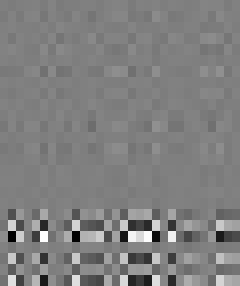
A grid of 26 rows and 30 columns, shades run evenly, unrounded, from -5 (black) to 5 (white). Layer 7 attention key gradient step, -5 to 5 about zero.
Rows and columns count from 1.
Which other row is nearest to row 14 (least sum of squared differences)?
7
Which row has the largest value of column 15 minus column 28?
22
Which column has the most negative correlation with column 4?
1
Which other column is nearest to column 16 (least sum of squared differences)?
28
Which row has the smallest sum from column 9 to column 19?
26
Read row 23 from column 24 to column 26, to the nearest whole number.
0 0 0
